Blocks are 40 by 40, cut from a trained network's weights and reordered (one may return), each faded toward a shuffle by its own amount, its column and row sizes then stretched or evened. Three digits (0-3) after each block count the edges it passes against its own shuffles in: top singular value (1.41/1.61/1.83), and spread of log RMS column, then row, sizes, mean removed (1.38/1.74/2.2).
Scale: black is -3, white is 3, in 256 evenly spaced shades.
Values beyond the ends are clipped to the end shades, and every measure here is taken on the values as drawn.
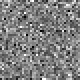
0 0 2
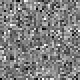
1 0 1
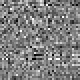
3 0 2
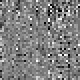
2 3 2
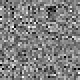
2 0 2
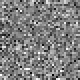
0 0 1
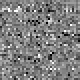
0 1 2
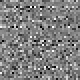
1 0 3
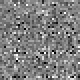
1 2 2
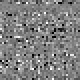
0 2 3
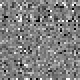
0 1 3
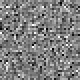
1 2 0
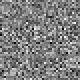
2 0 2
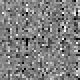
0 3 2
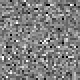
0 1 1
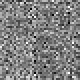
2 1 1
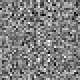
2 1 0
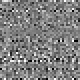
3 0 3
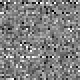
2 0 2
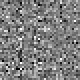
2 3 1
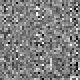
1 3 0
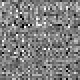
2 2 2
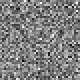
3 0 0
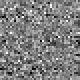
1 0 2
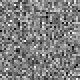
2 0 0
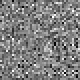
1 2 0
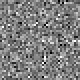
0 1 1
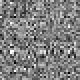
3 2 1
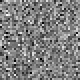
0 1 0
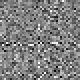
2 1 2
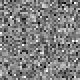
2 1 0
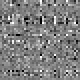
3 2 3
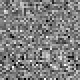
2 0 2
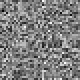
3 1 0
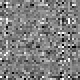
2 2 3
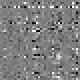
1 3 3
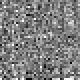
2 1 1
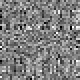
3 1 1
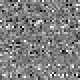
0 0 3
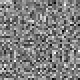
3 2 0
